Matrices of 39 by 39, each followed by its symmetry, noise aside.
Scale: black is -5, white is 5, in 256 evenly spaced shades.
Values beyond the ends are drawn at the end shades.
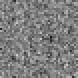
mirrored top to bottom.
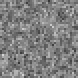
symmetric across the other diagonal.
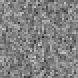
same after a half turn.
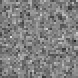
symmetric across the other diagonal.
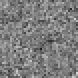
symmetric.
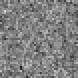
no symmetry.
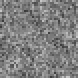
symmetric across the other diagonal.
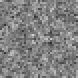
mirrored top to bottom.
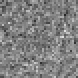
symmetric.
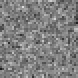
no symmetry.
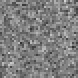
no symmetry.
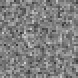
antisymmetric.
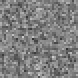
same after a half turn.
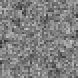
same after a half turn.
